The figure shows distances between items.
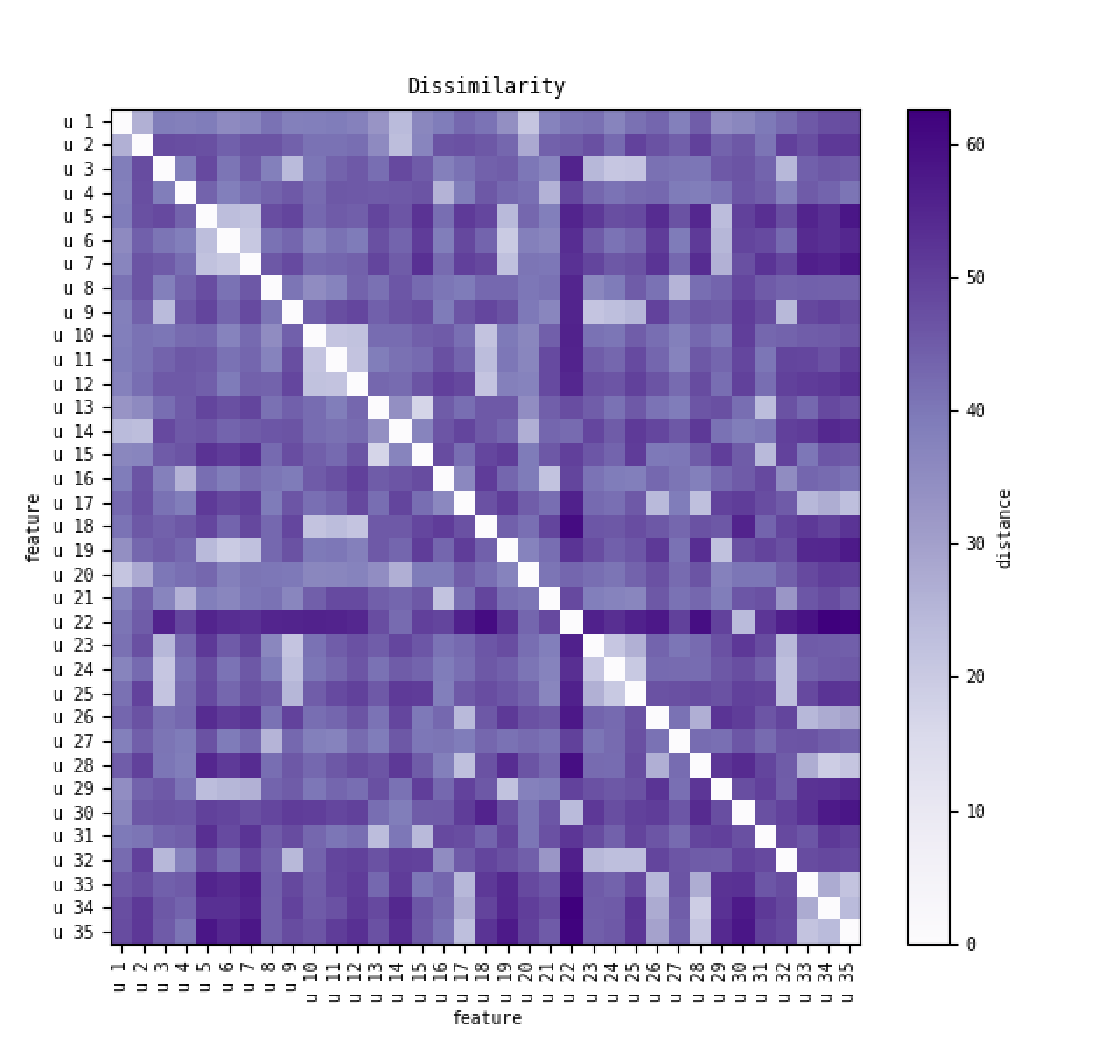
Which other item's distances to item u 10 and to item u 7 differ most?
u 18
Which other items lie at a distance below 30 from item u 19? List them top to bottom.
u 5, u 6, u 7, u 29
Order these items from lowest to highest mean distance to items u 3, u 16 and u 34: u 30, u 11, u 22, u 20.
u 20, u 11, u 30, u 22
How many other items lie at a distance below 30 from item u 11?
3
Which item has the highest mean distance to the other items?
u 22
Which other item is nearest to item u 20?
u 1
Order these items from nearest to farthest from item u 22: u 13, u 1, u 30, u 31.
u 30, u 1, u 13, u 31
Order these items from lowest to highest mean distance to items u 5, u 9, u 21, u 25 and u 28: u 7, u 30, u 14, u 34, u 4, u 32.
u 32, u 4, u 7, u 34, u 14, u 30
